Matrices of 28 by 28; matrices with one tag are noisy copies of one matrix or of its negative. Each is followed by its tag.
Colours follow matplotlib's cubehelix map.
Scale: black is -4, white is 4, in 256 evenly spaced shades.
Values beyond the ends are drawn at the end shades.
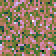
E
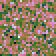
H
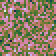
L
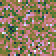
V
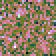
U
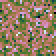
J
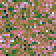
L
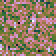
E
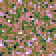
U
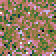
U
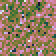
J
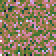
L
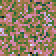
V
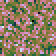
E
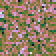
V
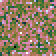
U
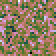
V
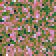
L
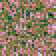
J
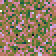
J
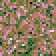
U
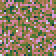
L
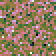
V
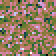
V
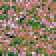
H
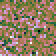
H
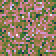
J
